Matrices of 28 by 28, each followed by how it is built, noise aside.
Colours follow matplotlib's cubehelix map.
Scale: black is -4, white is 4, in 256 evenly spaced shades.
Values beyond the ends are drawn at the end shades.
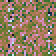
uneven columns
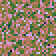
repeating rows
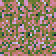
repeating columns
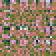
low rank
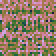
blocks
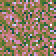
repeating rows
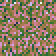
repeating columns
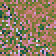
lower triangular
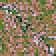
banded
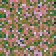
repeating rows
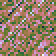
Hankel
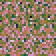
repeating columns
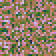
repeating rows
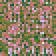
blocks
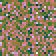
repeating rows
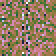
uneven columns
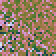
lower triangular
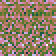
repeating columns
